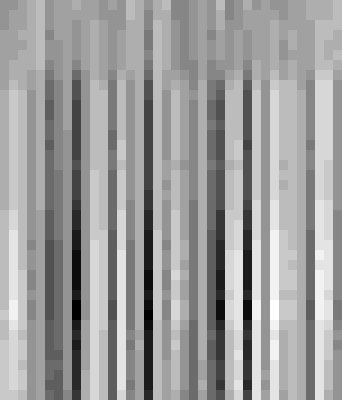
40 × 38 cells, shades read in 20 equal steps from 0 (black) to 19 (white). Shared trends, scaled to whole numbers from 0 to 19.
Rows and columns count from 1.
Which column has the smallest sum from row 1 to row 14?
17
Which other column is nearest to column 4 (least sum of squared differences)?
19
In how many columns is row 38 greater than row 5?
18
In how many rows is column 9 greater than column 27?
2
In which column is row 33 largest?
31
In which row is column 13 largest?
1
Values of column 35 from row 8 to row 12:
11 10 10 10 10
